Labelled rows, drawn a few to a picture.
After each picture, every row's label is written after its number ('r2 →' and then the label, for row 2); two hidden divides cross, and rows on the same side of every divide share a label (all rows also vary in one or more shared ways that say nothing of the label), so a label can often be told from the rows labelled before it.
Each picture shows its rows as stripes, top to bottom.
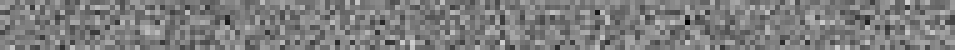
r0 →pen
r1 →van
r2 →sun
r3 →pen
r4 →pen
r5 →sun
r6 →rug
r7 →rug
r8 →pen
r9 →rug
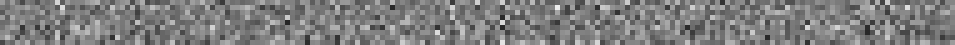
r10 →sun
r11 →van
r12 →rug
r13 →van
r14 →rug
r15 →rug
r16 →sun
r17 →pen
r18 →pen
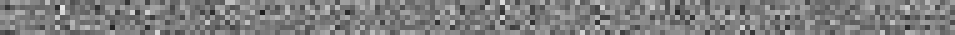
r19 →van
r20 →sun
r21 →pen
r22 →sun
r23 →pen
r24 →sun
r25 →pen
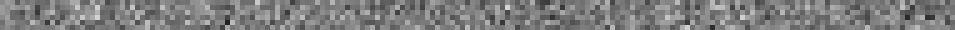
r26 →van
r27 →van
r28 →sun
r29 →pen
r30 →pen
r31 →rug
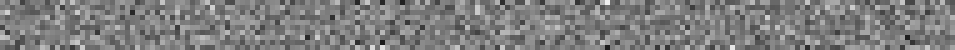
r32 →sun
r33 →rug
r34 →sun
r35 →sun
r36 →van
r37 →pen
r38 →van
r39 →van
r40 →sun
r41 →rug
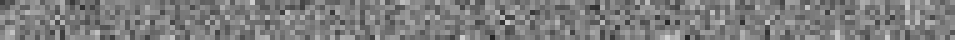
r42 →van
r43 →rug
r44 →pen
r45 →van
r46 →van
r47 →pen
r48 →pen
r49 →pen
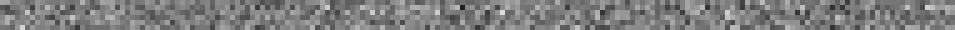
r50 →van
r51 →sun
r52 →van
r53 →pen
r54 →van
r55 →pen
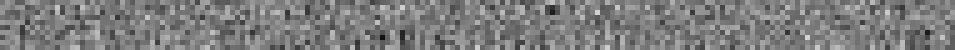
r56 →van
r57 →pen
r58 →rug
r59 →rug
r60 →pen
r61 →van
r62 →sun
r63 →sun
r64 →sun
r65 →sun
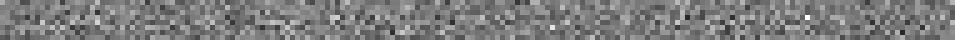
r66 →van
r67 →pen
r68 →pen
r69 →rug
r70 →rug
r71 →van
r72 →pen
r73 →sun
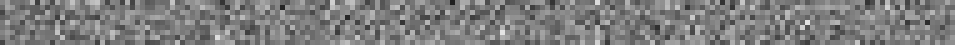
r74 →rug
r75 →pen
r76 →sun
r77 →pen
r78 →sun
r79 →rug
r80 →sun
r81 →van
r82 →rug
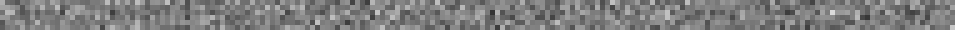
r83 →van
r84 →pen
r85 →rug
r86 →rug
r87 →van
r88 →pen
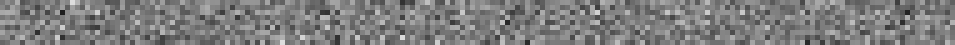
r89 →sun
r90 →sun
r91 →pen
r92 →rug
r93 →pen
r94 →sun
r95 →rug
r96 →pen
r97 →sun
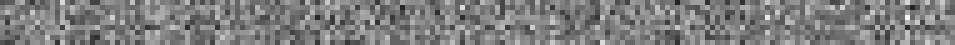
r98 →rug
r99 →rug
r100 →pen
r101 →sun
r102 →van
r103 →sun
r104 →sun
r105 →rug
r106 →sun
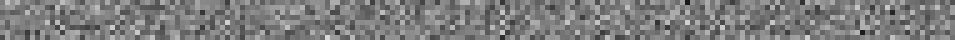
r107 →rug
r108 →pen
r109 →van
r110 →van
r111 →sun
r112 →van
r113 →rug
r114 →rug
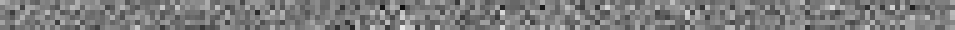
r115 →van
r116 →sun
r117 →sun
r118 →pen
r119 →pen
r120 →van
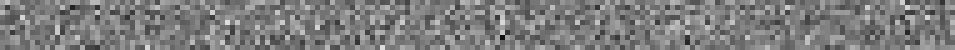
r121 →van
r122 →van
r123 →sun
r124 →pen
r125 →van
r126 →van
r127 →sun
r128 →van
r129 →rug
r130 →rug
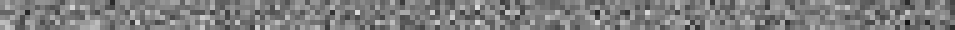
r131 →rug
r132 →rug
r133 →pen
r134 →van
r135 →sun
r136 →pen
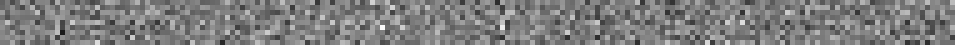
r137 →rug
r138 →sun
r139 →van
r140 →sun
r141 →rug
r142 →pen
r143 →sun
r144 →pen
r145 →sun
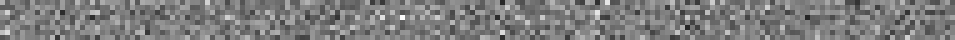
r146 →van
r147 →van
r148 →rug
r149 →pen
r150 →van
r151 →rug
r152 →van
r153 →rug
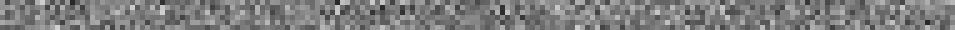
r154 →pen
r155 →van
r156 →van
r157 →van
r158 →pen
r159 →rug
